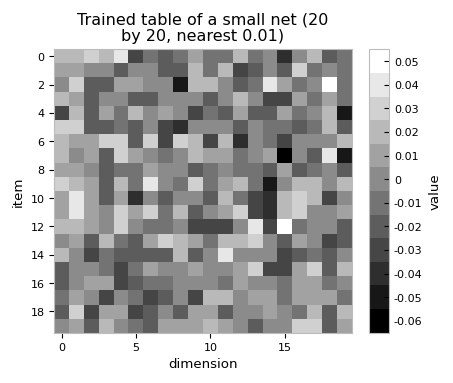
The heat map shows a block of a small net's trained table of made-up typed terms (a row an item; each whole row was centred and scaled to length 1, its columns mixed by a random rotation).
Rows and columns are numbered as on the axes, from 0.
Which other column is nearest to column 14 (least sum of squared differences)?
10
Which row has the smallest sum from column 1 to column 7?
14
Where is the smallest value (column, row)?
15, 7
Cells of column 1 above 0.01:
9
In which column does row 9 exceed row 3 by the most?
6
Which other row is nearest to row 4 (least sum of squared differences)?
8
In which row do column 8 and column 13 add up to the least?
2
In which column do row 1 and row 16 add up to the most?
16
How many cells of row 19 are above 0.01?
4
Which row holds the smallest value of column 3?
17
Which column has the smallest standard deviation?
1
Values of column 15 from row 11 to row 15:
0.02 0.05 -0.02 -0.03 -0.03
